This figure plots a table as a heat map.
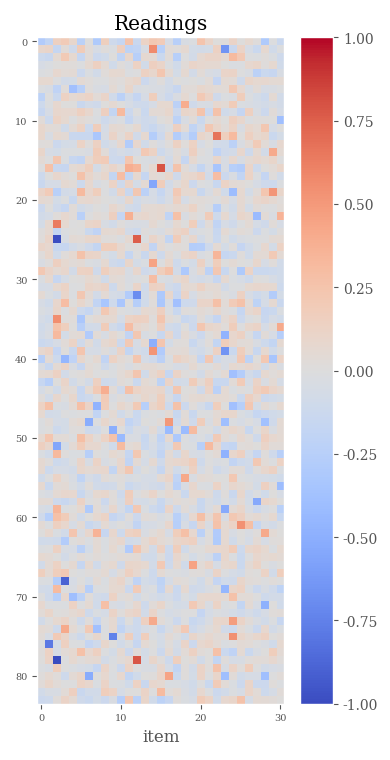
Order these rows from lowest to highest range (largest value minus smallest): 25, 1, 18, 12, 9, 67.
67, 9, 18, 12, 1, 25
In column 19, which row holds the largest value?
66
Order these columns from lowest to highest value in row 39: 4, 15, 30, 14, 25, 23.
23, 15, 4, 30, 25, 14
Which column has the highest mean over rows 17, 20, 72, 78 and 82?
12
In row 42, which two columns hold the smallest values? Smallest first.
24, 25
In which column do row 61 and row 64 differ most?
25
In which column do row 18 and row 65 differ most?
14
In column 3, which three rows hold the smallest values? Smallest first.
68, 40, 63
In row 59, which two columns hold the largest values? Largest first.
2, 12
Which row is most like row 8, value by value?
55
